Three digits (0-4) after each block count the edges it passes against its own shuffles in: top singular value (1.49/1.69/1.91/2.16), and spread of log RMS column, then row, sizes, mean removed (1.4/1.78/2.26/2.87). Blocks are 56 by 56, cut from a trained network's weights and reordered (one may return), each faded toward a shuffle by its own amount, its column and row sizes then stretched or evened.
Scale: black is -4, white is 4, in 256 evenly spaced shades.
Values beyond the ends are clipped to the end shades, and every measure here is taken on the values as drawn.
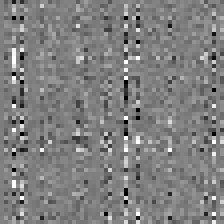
3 4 1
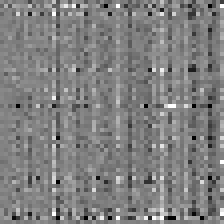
4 3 3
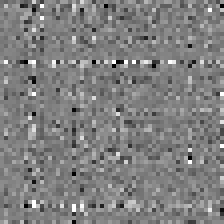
2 3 3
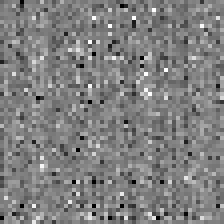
1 1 1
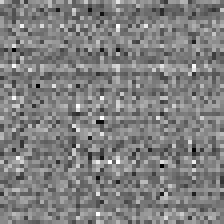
2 2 1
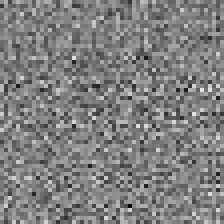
3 1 2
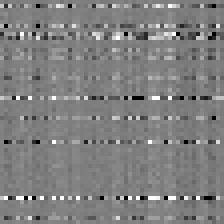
4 0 4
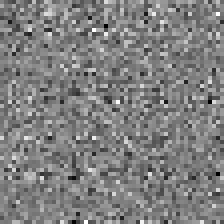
1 2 2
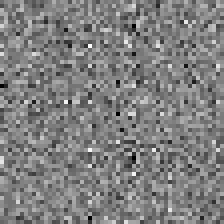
2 2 2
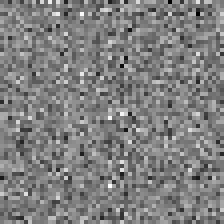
0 2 1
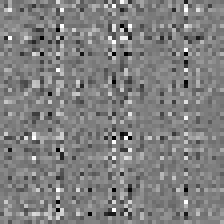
3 4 3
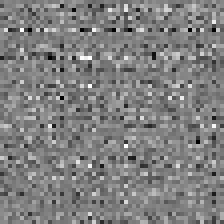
2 2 4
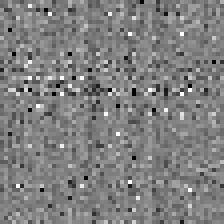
0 1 2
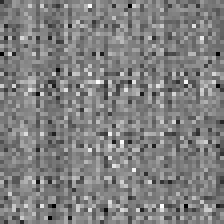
3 0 3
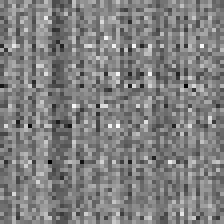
4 0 2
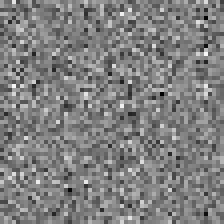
2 3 0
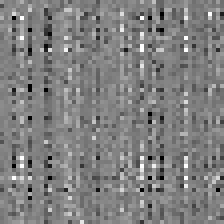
4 4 2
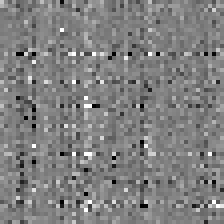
2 2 2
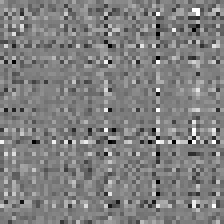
4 3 4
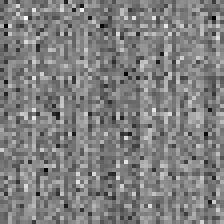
3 0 1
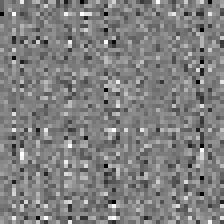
2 4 2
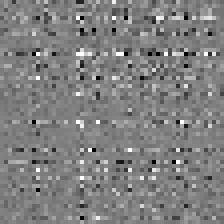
0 3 4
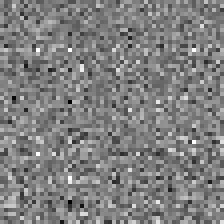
0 2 2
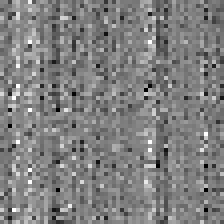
3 4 1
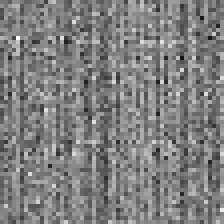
4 0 1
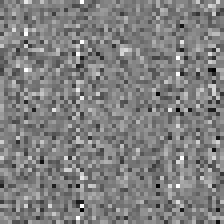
0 3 1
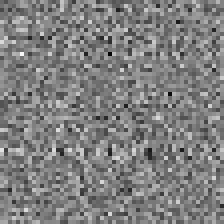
2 0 3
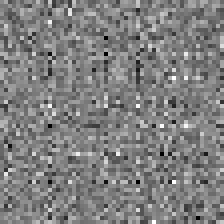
2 3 2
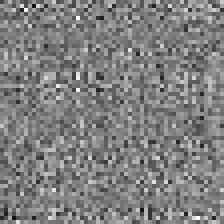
2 0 3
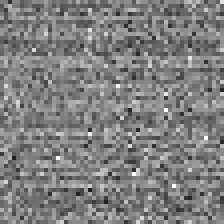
2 1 0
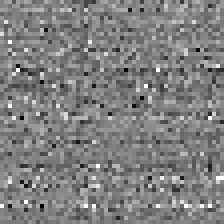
0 0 3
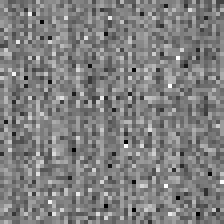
2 0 0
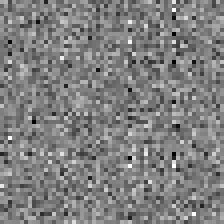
0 3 0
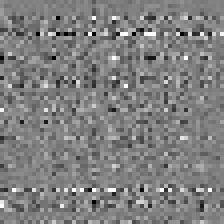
3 1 4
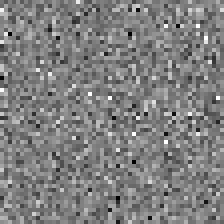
0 2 0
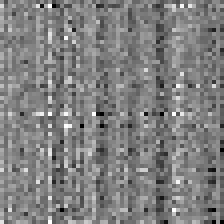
4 3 2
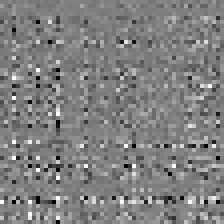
0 3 4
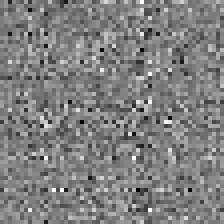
1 2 3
